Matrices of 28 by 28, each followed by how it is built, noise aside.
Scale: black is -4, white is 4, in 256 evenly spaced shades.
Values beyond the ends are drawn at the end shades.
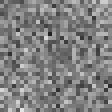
Toeplitz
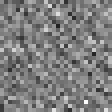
Toeplitz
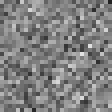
Hankel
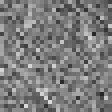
Toeplitz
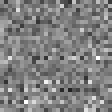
uneven rows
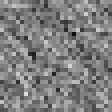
Toeplitz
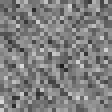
Toeplitz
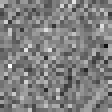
Hankel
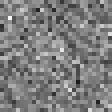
Toeplitz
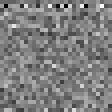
uneven rows
